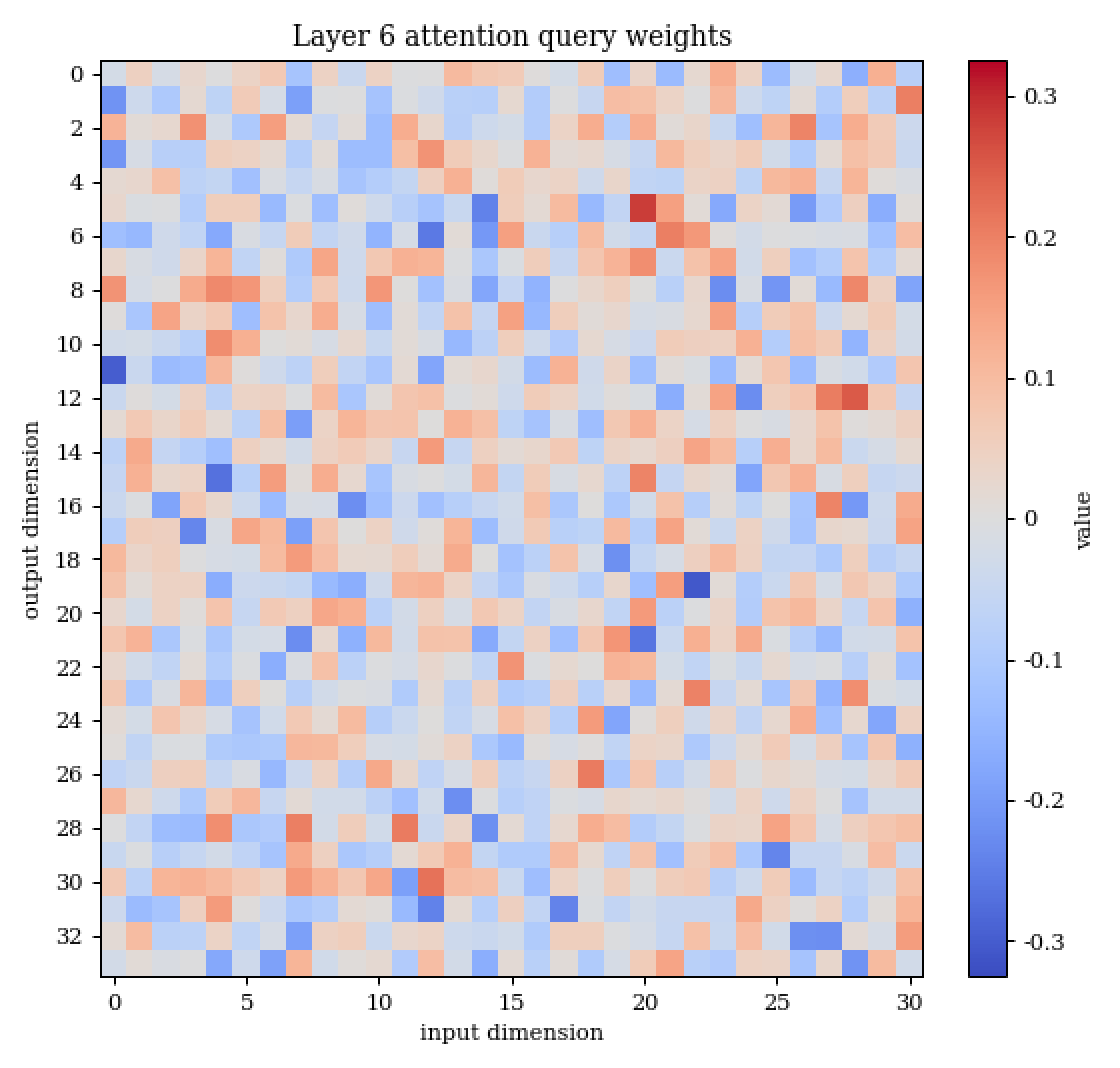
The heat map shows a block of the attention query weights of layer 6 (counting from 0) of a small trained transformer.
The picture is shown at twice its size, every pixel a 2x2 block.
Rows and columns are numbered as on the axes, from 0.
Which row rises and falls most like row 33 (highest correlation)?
25
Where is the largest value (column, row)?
20, 5
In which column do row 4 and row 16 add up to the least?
9
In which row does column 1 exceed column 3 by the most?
17
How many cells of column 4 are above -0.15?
30
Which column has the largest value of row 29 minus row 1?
7
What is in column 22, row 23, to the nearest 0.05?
0.2
